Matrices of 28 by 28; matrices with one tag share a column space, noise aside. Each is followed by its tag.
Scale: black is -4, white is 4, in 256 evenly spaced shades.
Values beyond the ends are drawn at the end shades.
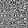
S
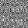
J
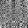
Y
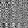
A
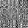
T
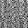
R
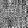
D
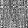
T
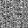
R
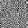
S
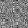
J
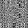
A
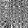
Y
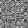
J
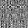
T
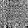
Y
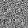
J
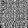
Y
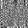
D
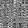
A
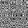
S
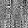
T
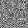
S
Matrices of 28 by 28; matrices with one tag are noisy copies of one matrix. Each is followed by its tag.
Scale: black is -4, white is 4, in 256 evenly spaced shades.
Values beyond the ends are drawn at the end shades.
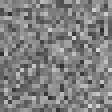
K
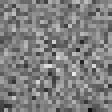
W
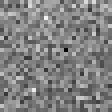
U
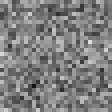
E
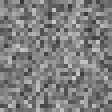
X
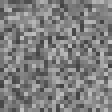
K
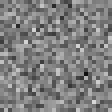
W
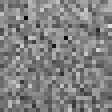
U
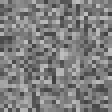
W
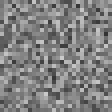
W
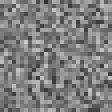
W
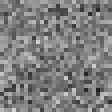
E
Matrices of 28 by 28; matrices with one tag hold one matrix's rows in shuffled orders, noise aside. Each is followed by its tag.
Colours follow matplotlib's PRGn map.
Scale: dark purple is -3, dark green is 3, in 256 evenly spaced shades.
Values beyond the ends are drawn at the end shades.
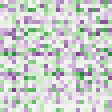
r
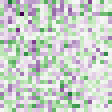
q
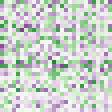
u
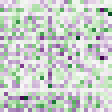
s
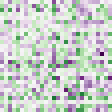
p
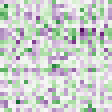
u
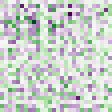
q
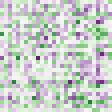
p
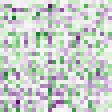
s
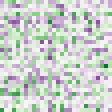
s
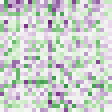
s
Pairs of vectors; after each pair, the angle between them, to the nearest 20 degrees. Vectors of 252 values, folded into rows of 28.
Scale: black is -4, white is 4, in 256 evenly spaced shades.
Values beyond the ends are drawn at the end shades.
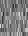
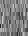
160 degrees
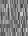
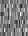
40 degrees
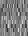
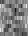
100 degrees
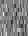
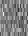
40 degrees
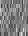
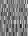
100 degrees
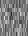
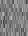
120 degrees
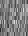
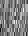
20 degrees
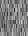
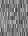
160 degrees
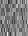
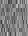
20 degrees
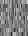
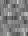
80 degrees
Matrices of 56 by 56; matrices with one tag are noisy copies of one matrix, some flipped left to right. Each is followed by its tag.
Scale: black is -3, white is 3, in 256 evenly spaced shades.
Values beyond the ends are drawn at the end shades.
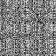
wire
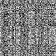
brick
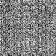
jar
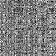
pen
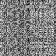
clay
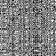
pen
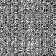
jar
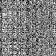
clay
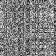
clay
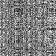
pen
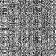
pen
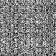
jar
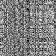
clay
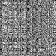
clay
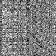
clay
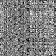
clay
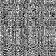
brick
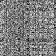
clay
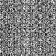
jar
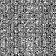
jar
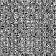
jar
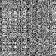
clay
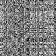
clay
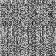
brick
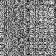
clay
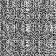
wire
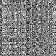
clay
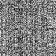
pen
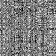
pen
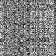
clay
